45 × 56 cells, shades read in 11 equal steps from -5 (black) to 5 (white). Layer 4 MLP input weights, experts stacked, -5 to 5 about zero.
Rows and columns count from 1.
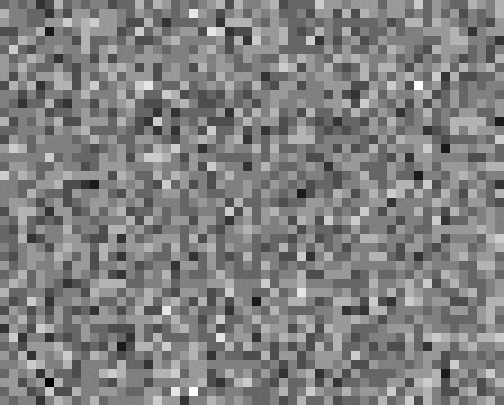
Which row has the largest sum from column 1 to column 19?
20
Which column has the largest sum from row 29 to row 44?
55
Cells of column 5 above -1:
29
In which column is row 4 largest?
24
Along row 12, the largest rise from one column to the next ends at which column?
41
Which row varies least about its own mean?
30
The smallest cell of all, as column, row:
6, 43
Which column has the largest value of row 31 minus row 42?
50
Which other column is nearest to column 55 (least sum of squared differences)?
54
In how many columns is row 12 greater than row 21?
23
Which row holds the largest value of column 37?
25
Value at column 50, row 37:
0
